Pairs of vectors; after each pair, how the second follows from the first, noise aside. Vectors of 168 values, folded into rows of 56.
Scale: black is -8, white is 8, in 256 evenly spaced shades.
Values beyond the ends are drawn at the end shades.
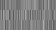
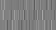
reversed, negated, partly zeroed.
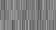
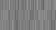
reversed, shrunk.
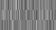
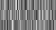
scaled up.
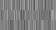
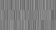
negated, shrunk.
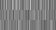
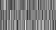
reversed, scaled up.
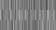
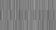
negated, shrunk.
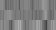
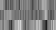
scaled up.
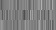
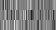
reversed, scaled up.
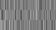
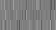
reversed, negated, partly zeroed.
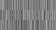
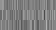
copied.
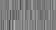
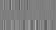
reversed, negated, partly zeroed.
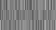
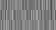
wrapped around, negated.
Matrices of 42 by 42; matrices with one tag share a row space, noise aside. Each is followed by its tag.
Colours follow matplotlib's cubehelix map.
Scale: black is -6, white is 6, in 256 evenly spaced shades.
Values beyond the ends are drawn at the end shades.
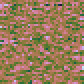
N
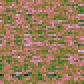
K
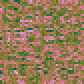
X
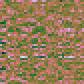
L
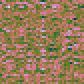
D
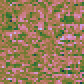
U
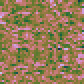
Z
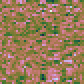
D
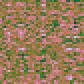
D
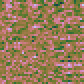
U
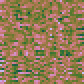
Z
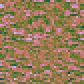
N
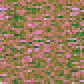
N
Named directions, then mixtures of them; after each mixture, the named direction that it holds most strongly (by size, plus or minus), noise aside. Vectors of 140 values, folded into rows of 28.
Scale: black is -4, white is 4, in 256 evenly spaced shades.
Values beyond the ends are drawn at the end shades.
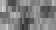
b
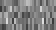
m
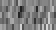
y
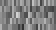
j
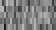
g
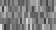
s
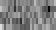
b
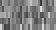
s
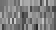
j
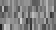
s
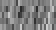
y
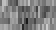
b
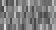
g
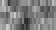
b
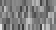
s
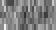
g
